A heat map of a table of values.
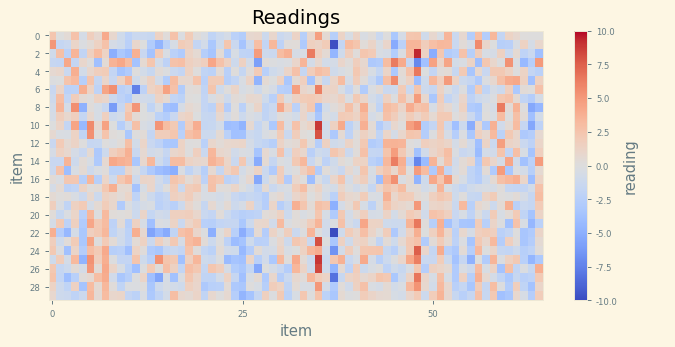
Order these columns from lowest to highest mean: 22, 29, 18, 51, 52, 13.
13, 29, 22, 52, 18, 51
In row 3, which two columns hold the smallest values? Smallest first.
48, 27
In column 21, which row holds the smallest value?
22
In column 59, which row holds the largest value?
8
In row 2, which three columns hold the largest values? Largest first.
48, 34, 27
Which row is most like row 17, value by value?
18
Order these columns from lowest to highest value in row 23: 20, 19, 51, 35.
20, 51, 19, 35
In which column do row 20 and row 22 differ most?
37
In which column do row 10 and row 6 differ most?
11
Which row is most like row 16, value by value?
5
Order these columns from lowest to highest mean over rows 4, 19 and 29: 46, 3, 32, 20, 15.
20, 15, 46, 3, 32
